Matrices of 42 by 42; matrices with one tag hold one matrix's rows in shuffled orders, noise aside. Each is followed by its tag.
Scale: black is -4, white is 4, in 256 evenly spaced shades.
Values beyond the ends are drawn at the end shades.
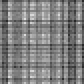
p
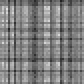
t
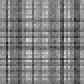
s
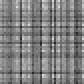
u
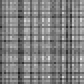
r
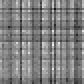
u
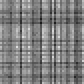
u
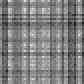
p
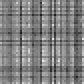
u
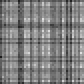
r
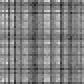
t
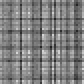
u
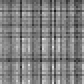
u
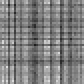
t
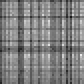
r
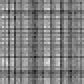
t
